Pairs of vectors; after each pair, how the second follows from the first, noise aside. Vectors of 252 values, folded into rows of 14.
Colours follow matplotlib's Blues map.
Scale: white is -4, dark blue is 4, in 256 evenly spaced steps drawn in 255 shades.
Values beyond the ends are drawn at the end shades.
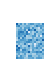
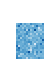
partly zeroed.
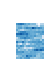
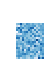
shuffled.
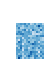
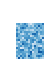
sign-scrambled.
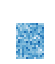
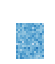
wrapped around, shrunk.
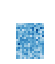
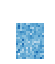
reversed, negated, partly zeroed.
